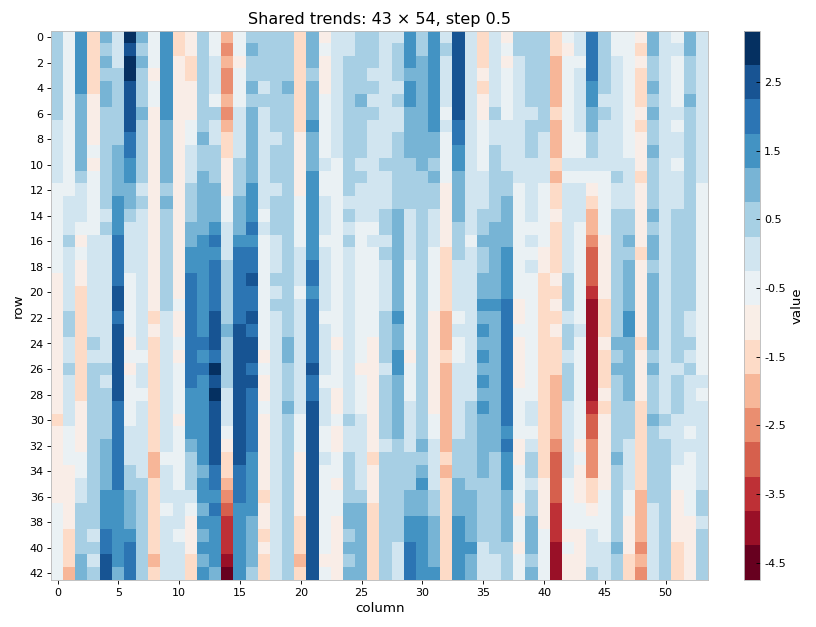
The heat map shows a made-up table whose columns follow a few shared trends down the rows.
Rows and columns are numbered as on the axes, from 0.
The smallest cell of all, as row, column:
42, 14
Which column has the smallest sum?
41
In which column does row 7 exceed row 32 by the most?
44
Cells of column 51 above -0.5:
27
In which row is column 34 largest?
40
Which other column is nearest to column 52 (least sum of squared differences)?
18
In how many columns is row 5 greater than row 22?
26
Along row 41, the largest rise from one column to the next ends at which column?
15
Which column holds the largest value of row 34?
21
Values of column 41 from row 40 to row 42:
-4 -4 -4
